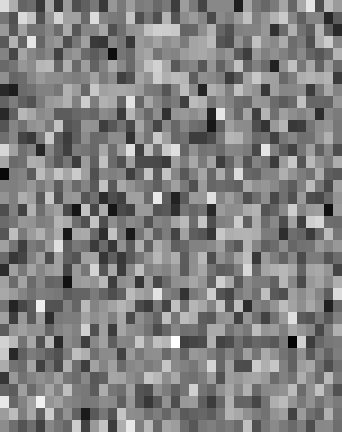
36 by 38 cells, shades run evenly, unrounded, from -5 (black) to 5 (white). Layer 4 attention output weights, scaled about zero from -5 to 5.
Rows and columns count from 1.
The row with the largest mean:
7
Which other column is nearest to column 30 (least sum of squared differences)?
23
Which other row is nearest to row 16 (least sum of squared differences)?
28
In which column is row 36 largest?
15
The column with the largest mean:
6
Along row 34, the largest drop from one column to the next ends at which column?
2
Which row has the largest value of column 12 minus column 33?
29
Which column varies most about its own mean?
1
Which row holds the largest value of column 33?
27
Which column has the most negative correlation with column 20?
26
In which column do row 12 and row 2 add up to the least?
24
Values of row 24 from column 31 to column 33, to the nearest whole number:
-1 2 0
